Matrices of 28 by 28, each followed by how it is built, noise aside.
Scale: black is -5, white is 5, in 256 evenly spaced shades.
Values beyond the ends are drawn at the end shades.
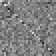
diagonal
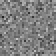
noise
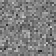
noise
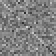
diagonal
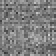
blocks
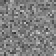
noise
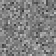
noise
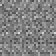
repeating columns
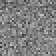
noise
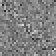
banded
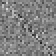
banded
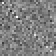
diagonal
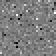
sparse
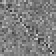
banded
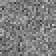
noise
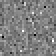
sparse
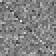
diagonal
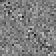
banded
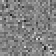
banded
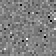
sparse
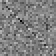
diagonal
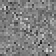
banded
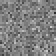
noise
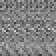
repeating columns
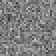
noise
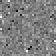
sparse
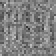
blocks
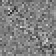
banded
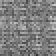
blocks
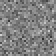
noise
